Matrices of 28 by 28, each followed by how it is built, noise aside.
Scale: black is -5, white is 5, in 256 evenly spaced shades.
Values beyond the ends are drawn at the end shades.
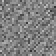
Hankel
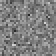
noise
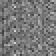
repeating rows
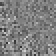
lower triangular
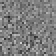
lower triangular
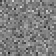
noise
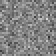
repeating rows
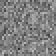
repeating rows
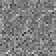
repeating columns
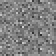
repeating rows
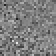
lower triangular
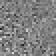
lower triangular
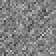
Hankel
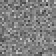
noise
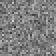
noise
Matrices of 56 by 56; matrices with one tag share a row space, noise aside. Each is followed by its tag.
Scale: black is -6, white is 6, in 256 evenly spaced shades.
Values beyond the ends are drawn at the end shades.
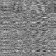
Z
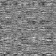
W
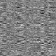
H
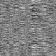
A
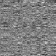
Z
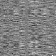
A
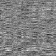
W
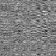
Z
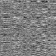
Z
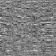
W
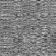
Z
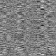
H
